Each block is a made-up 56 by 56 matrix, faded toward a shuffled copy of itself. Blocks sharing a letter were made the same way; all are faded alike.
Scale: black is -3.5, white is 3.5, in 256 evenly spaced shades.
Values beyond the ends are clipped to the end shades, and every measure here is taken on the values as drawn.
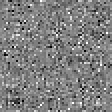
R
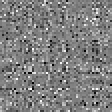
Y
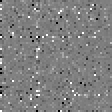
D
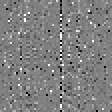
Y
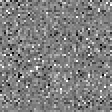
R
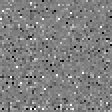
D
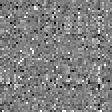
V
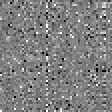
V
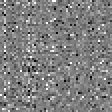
V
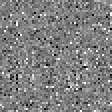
R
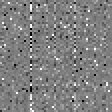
Y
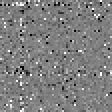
D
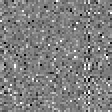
V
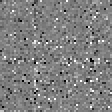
D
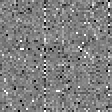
V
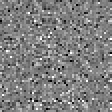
R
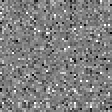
R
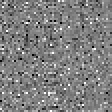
R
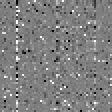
Y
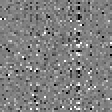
Y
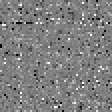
D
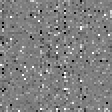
D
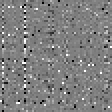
Y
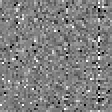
V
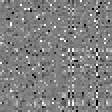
Y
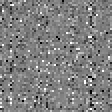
V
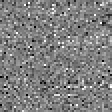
R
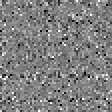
R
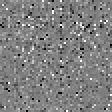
D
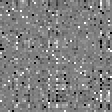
Y
